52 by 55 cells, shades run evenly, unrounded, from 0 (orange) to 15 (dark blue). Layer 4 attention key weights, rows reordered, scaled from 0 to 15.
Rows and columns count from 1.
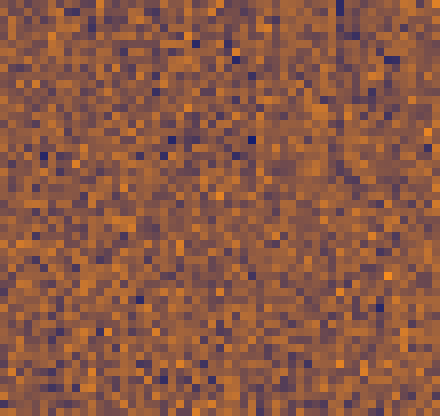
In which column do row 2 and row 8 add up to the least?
24
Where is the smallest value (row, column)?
35, 49
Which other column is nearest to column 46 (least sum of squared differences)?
53
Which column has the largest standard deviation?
43
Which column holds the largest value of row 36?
44
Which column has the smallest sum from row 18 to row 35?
55
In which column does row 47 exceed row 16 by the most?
7
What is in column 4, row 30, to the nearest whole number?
5
